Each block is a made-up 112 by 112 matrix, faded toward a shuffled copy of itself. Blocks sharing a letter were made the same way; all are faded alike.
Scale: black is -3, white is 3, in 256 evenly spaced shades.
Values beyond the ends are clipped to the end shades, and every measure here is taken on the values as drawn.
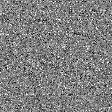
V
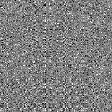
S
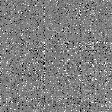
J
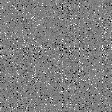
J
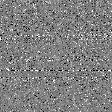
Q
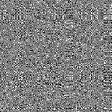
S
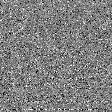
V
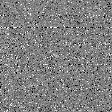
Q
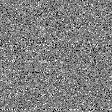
V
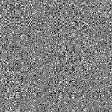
S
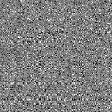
S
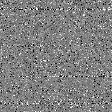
Q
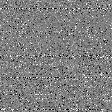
Q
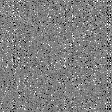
J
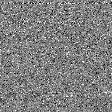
V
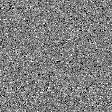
V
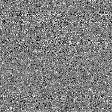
V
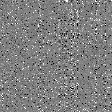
J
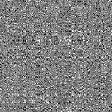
S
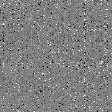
J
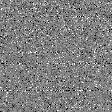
Q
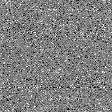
Q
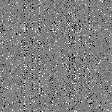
J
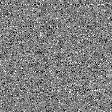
V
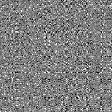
S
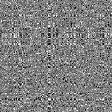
S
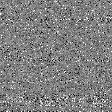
Q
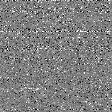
Q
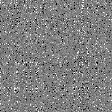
J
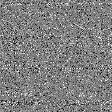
Q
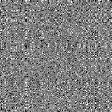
S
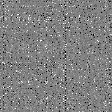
J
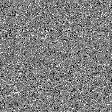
V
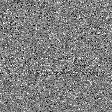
V
